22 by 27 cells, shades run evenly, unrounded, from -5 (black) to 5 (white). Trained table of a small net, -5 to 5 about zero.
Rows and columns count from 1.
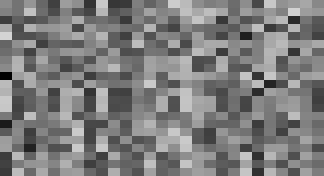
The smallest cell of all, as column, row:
1, 10
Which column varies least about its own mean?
20
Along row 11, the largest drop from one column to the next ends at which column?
23
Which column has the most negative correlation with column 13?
24
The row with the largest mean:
2
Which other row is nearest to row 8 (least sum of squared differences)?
9
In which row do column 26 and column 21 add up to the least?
5
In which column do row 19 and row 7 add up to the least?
3
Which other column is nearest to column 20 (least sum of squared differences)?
26
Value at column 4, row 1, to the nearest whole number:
-1
